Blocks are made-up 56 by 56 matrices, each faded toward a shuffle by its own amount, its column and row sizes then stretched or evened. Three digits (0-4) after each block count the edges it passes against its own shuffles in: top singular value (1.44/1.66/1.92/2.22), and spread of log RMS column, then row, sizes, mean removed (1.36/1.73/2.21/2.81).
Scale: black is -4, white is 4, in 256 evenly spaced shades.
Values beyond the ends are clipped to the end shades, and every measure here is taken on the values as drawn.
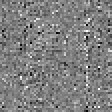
1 3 2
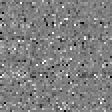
1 0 2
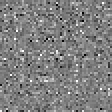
0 2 2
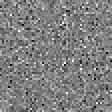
1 2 0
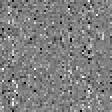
0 3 0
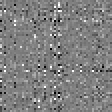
2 4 2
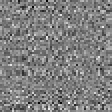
4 2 3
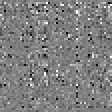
1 3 3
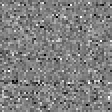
0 0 3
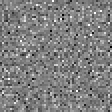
3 0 0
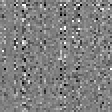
3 4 1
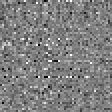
3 1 3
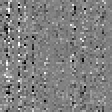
0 4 0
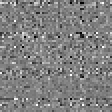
0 2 4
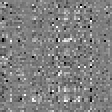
4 3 2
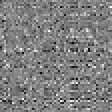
4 1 3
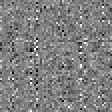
3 3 0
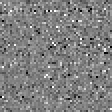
0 0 2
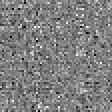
2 2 1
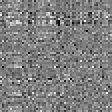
4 0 3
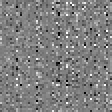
1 4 2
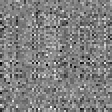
4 2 2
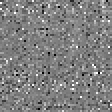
0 0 2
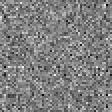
1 0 2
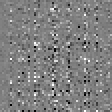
3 4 2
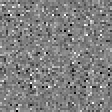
0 1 2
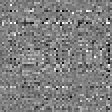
4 2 3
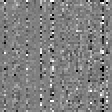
3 4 1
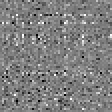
2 2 3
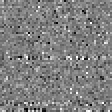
2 0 3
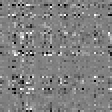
3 4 4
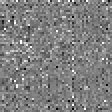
2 2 1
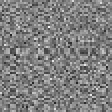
4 1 0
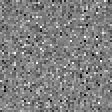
0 1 0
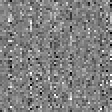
2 4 0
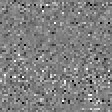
0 2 3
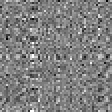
4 3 1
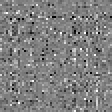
3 2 3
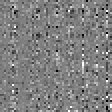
2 4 1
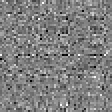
3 1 2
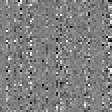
2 4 1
